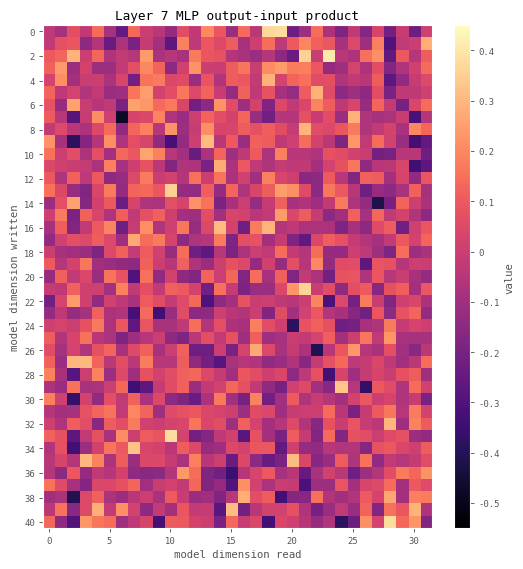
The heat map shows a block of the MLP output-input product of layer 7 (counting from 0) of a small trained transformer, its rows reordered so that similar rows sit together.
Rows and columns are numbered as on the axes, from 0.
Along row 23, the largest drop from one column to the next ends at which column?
9
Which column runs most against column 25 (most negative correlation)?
30
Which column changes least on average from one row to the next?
1
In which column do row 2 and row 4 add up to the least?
28
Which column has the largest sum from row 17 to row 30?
8
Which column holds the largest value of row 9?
13
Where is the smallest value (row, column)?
7, 6
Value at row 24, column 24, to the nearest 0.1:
-0.2
